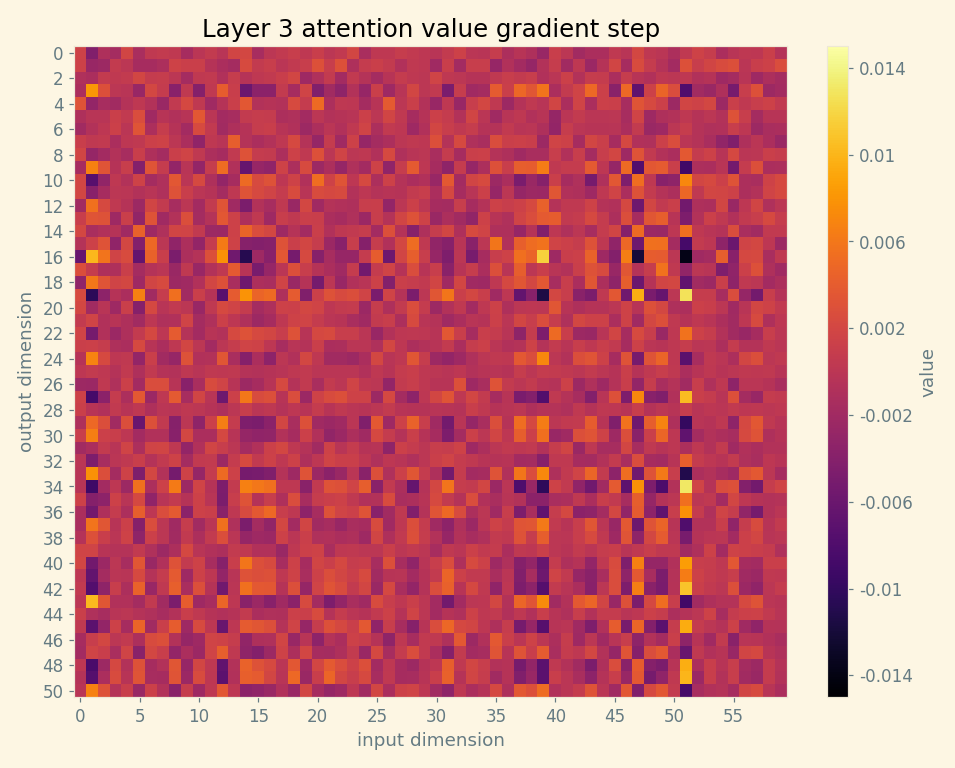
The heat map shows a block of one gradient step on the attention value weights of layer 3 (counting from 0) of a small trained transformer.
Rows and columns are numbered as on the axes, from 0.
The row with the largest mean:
13
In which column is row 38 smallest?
51
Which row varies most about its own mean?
16
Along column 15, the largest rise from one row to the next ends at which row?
34
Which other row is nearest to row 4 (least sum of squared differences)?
8
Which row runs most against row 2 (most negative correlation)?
1
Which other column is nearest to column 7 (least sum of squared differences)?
32
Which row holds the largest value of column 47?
19
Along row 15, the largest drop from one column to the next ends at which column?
47
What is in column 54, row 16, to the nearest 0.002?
0.004
